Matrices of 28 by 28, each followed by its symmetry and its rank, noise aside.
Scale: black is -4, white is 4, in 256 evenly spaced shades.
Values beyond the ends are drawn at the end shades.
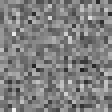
antisymmetric, rank eight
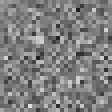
symmetric, rank six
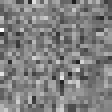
antisymmetric, rank six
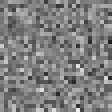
antisymmetric, rank eight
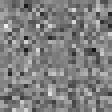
antisymmetric, rank eight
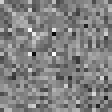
symmetric, rank eight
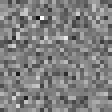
no symmetry, rank seven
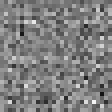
antisymmetric, rank eight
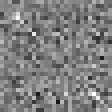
symmetric, rank six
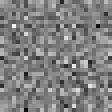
no symmetry, rank six
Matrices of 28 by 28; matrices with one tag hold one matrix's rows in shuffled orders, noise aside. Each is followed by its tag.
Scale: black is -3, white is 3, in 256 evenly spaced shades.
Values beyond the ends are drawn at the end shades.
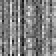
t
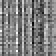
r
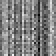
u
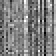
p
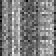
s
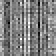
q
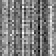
u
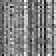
p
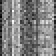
s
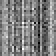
u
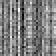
t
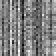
t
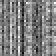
t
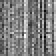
p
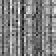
t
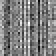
q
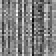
r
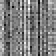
q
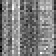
s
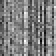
p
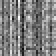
t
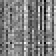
p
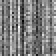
t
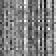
p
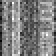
s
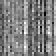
p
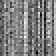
p
